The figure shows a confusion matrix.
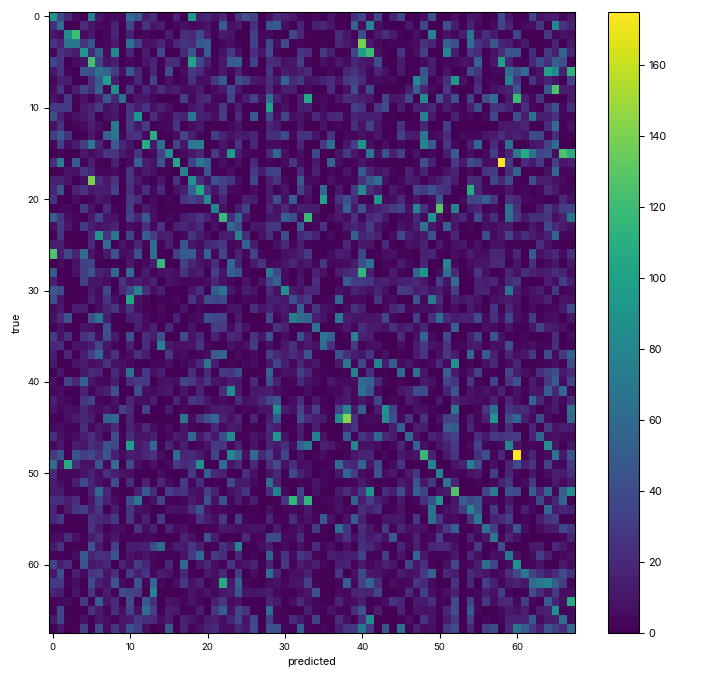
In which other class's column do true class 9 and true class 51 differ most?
60
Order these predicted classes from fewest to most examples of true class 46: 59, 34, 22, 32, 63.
32, 59, 22, 63, 34
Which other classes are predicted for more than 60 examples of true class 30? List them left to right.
11, 22, 59
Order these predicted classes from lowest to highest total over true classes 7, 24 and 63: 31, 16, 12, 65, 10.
16, 31, 12, 10, 65
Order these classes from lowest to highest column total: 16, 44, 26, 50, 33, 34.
44, 16, 34, 50, 26, 33
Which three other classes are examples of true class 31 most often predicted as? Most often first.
10, 49, 37
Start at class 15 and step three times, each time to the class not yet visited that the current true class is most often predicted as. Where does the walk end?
23
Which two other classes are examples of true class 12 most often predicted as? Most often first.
8, 65
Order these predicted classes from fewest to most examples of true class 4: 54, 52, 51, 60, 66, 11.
11, 52, 54, 60, 66, 51
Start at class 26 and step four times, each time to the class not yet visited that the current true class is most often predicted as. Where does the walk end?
58
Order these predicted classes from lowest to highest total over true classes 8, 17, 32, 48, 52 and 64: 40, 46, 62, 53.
53, 46, 62, 40
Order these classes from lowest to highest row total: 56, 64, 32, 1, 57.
32, 57, 56, 64, 1
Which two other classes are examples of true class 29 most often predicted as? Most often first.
52, 38
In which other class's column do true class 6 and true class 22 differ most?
33
